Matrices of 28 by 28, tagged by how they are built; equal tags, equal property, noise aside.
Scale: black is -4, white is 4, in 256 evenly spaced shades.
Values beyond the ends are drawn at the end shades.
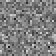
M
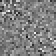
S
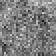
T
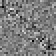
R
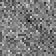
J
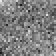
T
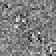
S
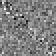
R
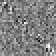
R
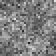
T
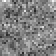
T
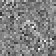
S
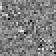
S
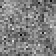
T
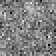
T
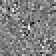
S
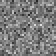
M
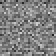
M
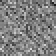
J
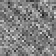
J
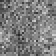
T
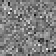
R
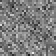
J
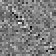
R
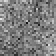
T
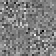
S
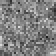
T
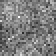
T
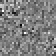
S
